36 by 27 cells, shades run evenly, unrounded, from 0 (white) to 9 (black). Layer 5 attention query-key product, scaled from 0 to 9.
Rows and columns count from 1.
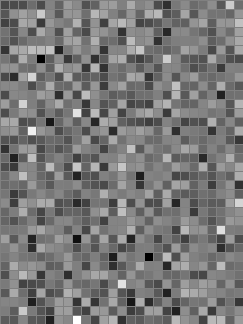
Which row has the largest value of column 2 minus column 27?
23
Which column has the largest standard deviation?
9
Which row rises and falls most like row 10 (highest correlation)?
19
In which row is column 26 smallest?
1
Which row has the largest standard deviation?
36
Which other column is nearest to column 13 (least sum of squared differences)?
24
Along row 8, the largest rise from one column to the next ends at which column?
12
